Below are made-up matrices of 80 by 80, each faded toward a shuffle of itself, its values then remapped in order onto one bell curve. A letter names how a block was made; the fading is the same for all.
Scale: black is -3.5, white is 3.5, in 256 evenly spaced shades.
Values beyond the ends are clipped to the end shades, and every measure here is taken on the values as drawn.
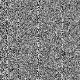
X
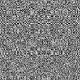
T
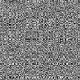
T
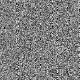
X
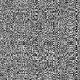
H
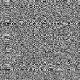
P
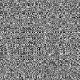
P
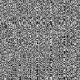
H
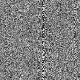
X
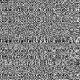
T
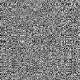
P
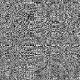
P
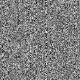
X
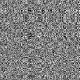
T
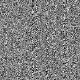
X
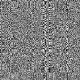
H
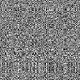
T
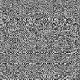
P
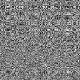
T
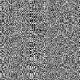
H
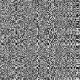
H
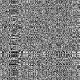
T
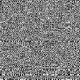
P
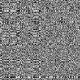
T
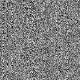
X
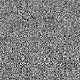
P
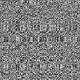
T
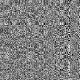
H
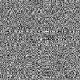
T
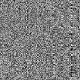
P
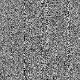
X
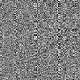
H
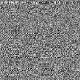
P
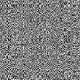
H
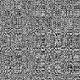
T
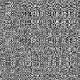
T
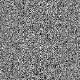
X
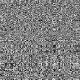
P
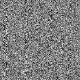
X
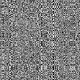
H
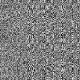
H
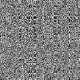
H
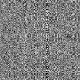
H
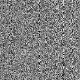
X
